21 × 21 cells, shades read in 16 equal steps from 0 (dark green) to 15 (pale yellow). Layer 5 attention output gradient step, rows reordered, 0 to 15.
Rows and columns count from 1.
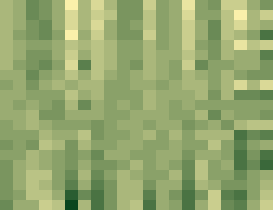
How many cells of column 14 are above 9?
2
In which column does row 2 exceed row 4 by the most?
21
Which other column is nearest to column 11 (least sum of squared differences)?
10
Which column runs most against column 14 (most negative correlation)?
13
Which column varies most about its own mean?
6
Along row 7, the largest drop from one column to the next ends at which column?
7
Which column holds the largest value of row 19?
3
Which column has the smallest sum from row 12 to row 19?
19
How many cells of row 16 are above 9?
1
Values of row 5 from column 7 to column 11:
10 11 10 8 8
